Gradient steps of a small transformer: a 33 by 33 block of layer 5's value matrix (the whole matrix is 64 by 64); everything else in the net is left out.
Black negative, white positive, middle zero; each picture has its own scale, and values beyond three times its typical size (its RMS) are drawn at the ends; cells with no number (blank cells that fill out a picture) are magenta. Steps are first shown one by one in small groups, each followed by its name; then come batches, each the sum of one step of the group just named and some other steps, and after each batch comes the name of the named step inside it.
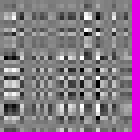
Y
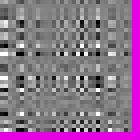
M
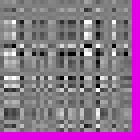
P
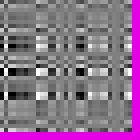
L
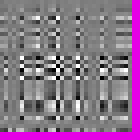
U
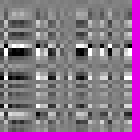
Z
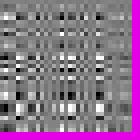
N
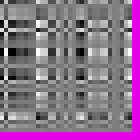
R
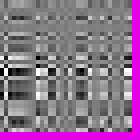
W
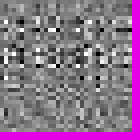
P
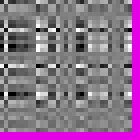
L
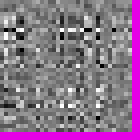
Z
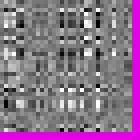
P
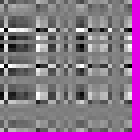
L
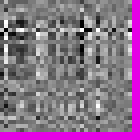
R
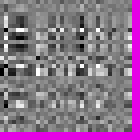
L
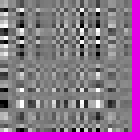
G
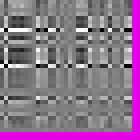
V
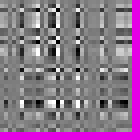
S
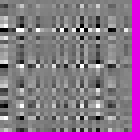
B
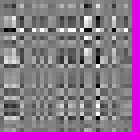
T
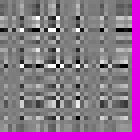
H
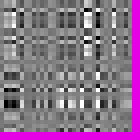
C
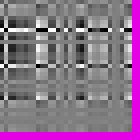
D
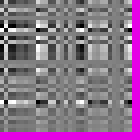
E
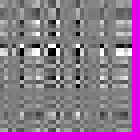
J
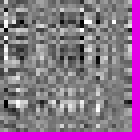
E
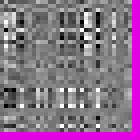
C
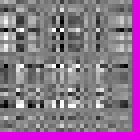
H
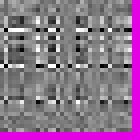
V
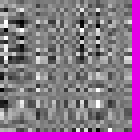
G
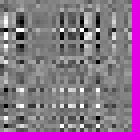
B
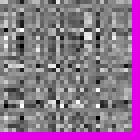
S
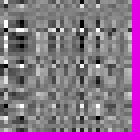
B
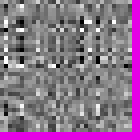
B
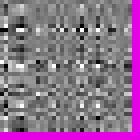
B
